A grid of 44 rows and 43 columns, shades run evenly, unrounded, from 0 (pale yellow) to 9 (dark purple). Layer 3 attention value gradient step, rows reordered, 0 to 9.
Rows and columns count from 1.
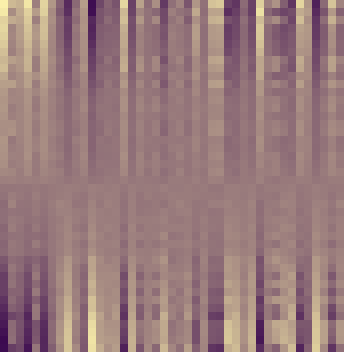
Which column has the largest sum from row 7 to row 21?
12
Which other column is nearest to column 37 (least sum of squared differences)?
17
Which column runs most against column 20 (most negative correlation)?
22
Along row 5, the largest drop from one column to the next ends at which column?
33
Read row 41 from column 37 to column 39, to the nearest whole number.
3 6 6
